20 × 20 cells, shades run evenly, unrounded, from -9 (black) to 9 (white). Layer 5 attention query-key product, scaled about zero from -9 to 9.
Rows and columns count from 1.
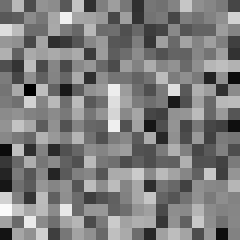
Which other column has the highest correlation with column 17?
1
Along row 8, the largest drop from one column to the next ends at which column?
3
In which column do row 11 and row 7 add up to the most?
10
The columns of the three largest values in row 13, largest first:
2, 15, 11
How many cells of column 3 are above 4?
3
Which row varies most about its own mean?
8
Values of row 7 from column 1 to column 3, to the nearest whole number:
0 -4 1
